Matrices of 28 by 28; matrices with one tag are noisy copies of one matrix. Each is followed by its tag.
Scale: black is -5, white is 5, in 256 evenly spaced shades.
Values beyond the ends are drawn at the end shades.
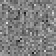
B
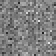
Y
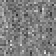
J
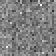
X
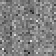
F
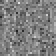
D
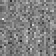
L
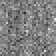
B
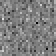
X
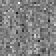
D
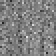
L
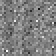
F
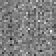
Y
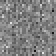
X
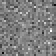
Y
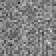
Y
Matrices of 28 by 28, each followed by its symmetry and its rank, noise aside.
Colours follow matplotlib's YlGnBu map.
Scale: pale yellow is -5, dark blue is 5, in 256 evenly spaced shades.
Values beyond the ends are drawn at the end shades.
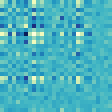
symmetric, rank one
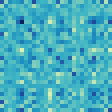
symmetric, rank three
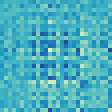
symmetric, rank two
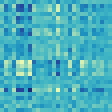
no symmetry, rank one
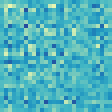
symmetric, rank three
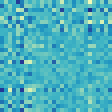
antisymmetric, rank two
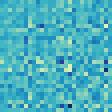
symmetric, rank three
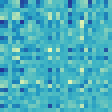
symmetric, rank two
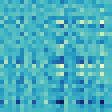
no symmetry, rank two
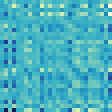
antisymmetric, rank two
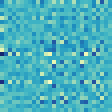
no symmetry, rank three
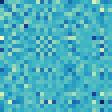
symmetric, rank three
